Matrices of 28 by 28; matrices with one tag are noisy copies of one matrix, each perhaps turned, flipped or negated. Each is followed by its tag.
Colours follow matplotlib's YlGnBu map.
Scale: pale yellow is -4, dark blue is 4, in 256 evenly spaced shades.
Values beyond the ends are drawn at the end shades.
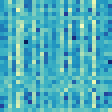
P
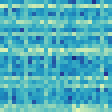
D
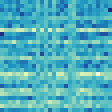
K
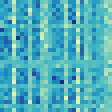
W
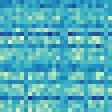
W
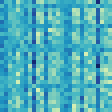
W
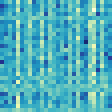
P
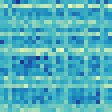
D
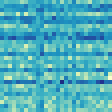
K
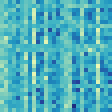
W
